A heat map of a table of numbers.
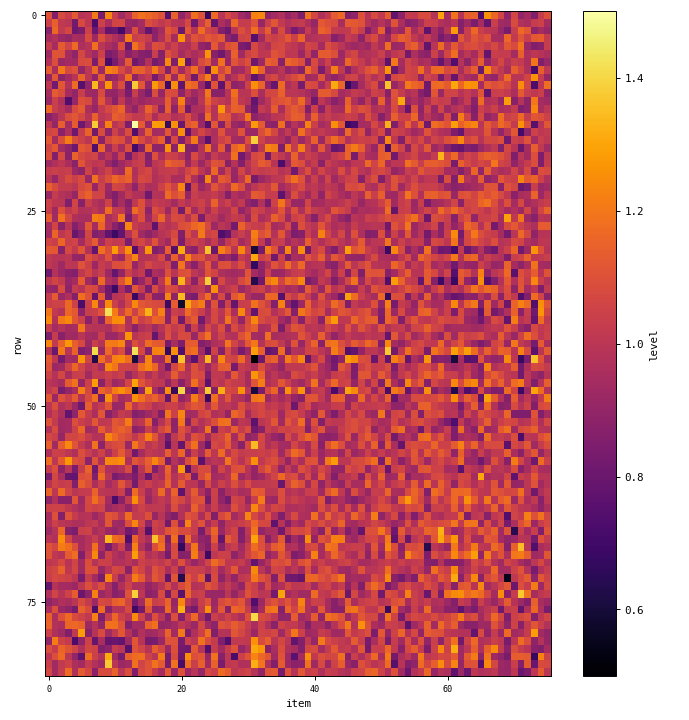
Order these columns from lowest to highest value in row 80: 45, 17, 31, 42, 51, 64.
51, 17, 45, 42, 64, 31
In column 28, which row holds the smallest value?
82
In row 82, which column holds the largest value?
9
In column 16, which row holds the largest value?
67
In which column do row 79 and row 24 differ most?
5
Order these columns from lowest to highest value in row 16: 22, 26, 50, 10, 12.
50, 12, 26, 10, 22
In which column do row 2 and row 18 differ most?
59
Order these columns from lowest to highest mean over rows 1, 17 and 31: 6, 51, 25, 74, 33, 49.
51, 25, 49, 74, 6, 33
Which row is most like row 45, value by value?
54
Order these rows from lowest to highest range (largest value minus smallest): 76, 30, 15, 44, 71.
71, 15, 76, 30, 44
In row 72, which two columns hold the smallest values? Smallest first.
69, 20
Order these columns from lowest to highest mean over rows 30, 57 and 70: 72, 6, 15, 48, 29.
72, 6, 48, 29, 15
